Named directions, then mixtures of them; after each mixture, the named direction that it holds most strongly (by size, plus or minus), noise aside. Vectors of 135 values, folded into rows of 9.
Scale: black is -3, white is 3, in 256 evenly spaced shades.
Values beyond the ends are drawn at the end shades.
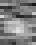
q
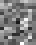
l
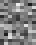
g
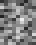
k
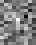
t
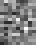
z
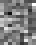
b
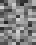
k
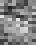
q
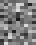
g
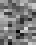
k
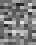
g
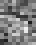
z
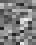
l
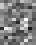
l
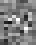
z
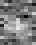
q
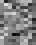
t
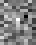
t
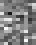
b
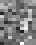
l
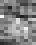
q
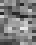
q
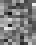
b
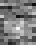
q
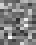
l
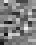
z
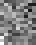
t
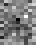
t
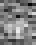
q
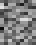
k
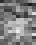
q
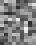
z
